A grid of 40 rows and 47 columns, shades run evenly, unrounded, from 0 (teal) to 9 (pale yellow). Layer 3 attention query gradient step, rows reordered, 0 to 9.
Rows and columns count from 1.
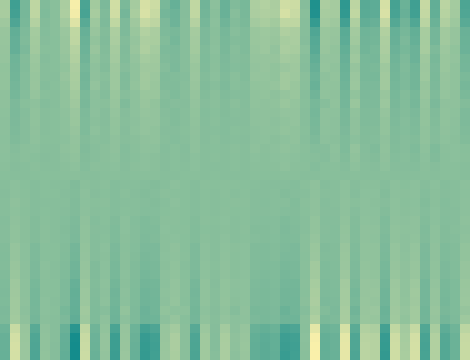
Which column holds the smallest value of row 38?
8
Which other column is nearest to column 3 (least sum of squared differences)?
25
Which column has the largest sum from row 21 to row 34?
32
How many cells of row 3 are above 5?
22
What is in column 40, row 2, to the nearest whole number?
2
